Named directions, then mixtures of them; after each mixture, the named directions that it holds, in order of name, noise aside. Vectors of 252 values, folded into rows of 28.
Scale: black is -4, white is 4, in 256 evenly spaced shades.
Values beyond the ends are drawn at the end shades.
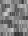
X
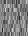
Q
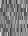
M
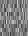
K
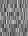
K.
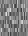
K, M, X.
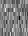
K, Q.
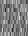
Q.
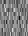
K, Q.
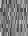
M.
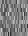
K, M.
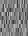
K.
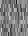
K, M, Q.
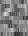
X.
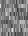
M, Q, X.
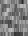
X.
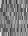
M.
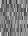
M.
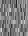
K, M, Q.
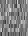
K, Q, X.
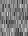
K, X.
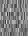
K.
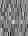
K, M.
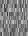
K.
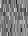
M, Q.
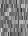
K, M, X.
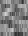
X.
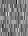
K, M, Q.
